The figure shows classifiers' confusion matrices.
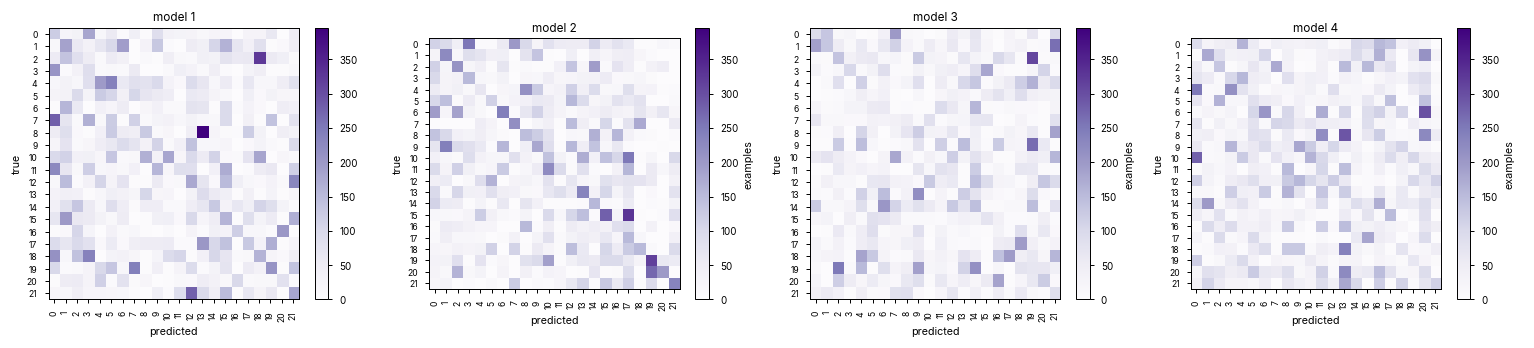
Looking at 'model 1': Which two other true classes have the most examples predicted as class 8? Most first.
10, 13
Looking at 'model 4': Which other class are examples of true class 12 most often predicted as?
9
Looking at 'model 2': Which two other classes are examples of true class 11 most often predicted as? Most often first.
10, 17
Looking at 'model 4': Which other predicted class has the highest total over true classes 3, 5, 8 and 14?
20
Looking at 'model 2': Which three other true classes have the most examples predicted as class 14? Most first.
2, 8, 9
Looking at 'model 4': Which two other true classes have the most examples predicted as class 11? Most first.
8, 6
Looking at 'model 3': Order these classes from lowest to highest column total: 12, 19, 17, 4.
17, 12, 4, 19
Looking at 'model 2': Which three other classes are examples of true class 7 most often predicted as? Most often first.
18, 12, 15
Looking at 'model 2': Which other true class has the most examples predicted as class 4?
15
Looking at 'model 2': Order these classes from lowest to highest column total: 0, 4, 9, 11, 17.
11, 4, 9, 0, 17
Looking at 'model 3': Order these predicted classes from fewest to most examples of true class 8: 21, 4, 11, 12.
11, 12, 4, 21
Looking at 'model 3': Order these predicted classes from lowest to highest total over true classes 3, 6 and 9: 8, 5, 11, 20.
8, 5, 20, 11
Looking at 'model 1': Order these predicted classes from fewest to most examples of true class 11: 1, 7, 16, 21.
16, 7, 1, 21
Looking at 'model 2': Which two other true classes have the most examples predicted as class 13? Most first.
10, 15
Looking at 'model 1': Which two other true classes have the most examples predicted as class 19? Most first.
17, 7
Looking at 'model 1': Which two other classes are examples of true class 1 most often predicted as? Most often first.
6, 15
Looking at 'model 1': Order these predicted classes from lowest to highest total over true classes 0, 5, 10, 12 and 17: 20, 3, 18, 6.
20, 6, 18, 3
